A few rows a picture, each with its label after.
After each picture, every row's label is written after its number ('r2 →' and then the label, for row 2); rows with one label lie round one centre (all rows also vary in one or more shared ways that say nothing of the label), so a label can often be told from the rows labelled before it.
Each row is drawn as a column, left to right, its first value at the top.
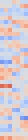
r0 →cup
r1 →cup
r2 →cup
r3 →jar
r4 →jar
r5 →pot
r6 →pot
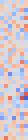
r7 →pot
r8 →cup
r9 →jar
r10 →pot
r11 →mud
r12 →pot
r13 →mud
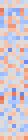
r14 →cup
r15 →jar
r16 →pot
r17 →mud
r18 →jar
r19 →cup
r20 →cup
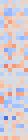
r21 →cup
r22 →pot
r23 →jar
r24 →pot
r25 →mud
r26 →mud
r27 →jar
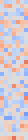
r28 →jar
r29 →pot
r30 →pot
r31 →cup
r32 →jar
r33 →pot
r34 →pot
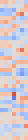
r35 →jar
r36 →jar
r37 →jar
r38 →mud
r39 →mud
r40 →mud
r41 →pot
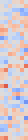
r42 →cup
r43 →cup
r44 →pot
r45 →mud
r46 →mud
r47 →jar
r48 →pot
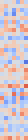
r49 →cup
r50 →pot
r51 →cup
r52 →jar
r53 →cup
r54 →mud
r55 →cup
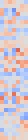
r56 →cup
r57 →jar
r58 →jar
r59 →jar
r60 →mud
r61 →pot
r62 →pot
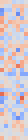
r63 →jar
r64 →mud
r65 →jar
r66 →pot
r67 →pot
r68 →pot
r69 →jar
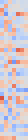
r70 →cup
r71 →pot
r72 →jar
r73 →cup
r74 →mud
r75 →mud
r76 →mud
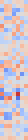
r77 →mud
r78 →pot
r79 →pot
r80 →jar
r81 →mud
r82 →jar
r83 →cup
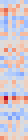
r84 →cup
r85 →cup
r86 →pot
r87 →cup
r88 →pot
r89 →jar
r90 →cup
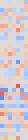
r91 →mud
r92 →mud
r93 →pot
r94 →mud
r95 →cup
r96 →mud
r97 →pot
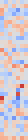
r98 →cup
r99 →pot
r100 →jar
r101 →pot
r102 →mud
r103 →cup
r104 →pot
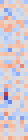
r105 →pot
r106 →mud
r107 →pot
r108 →pot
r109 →jar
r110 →pot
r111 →cup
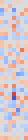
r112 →jar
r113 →cup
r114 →pot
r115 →mud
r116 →jar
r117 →mud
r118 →cup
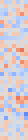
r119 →jar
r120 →pot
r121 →mud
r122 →jar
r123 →cup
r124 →mud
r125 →pot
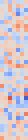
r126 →cup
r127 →jar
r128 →pot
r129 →mud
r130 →pot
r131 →pot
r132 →mud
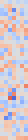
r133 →jar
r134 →pot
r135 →pot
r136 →mud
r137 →cup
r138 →pot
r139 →cup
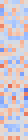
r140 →pot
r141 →mud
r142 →cup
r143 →cup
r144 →cup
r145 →jar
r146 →mud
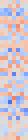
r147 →jar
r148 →jar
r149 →pot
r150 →jar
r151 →pot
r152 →jar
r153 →jar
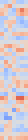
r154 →cup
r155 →pot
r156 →pot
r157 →jar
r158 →cup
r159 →cup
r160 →cup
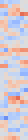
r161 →pot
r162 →pot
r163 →cup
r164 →cup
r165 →cup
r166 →mud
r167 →mud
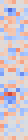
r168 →pot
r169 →mud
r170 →jar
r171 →jar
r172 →mud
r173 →jar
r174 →jar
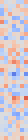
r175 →jar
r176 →cup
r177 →mud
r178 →jar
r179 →pot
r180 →cup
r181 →jar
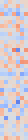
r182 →mud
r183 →pot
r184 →jar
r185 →mud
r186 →pot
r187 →jar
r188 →mud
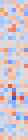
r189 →cup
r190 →mud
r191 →cup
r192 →mud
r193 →pot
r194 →cup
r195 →pot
